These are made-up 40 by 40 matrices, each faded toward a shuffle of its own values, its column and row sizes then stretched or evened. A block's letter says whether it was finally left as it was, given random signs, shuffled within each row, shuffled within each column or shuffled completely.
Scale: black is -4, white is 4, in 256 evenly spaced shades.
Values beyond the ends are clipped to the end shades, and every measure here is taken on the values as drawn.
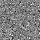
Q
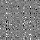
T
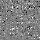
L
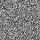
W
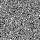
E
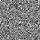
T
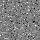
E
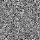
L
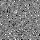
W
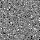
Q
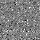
W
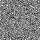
W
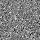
E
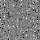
Q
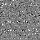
W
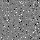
Q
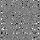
T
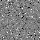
E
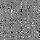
T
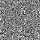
L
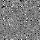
L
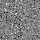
Q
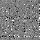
L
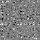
T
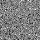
W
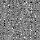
Q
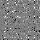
L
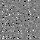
L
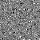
W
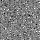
E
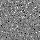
E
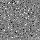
E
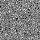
E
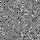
E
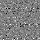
W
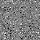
L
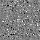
W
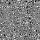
W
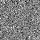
E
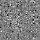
L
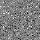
L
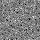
E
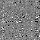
T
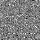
W
